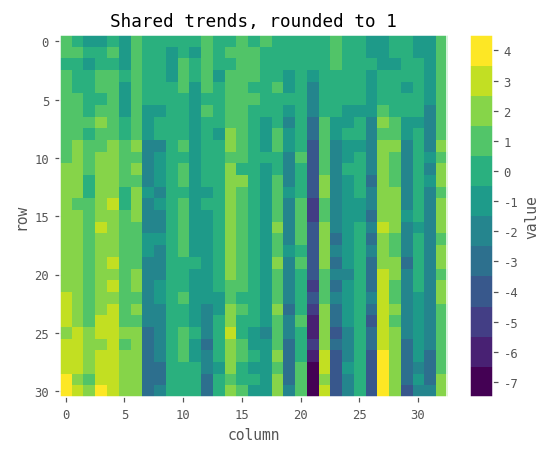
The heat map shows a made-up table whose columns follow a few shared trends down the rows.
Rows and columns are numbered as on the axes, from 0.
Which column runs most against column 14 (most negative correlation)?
17
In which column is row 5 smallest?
21
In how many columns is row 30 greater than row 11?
13
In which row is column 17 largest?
0
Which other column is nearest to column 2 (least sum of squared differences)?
5
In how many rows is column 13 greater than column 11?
20
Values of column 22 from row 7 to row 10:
1 1 1 1
